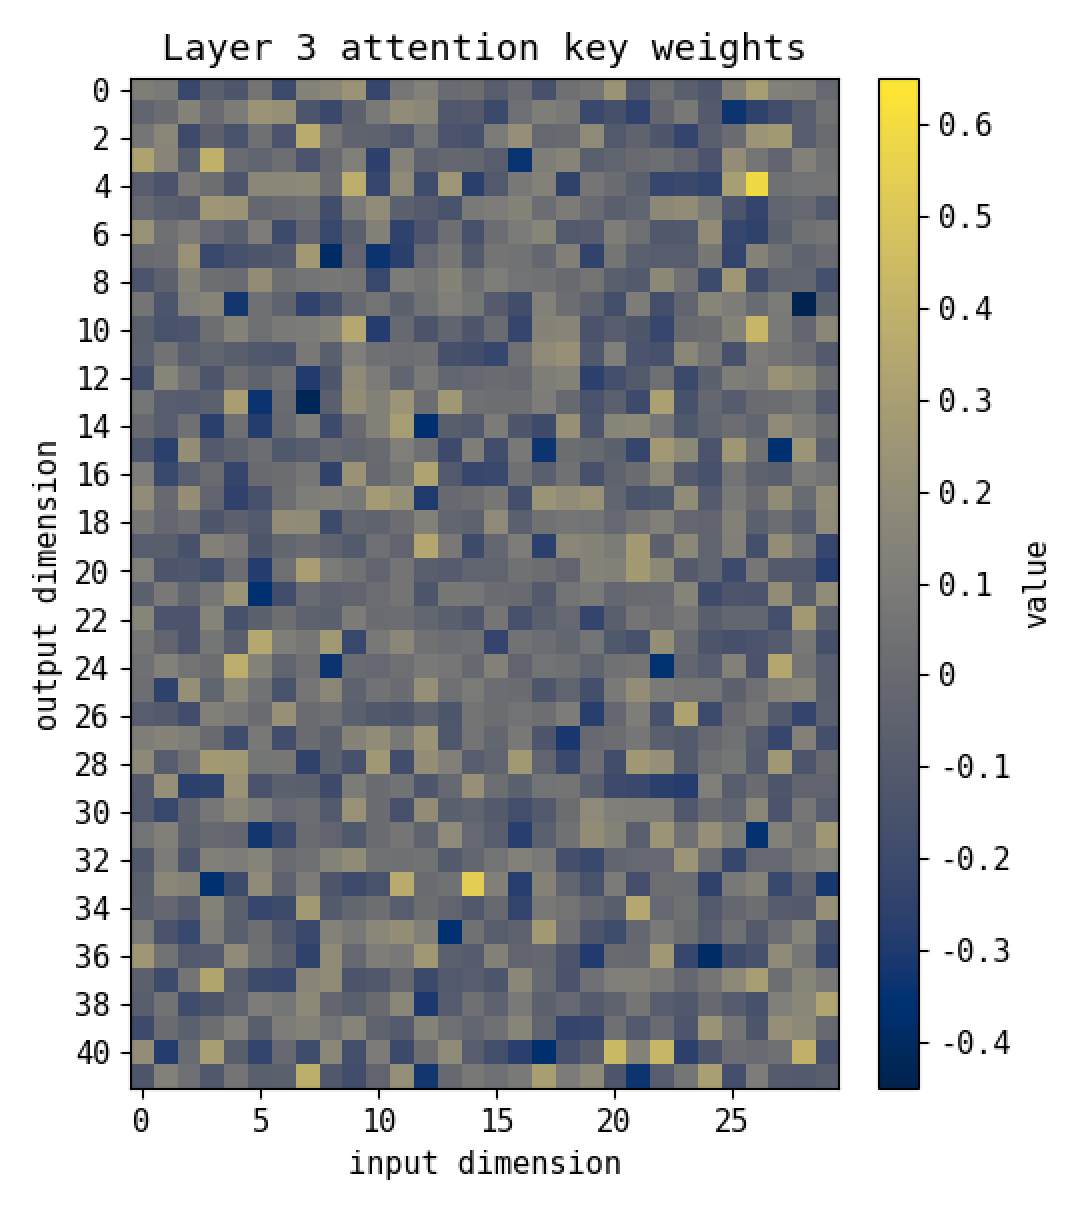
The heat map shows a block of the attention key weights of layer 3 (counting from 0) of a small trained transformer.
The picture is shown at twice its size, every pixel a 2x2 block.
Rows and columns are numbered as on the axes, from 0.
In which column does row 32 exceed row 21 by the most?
5
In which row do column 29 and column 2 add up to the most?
17
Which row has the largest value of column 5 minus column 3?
33
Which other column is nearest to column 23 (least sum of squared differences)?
18
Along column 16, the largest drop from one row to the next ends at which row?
3
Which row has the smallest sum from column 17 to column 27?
1
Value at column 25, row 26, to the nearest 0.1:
0
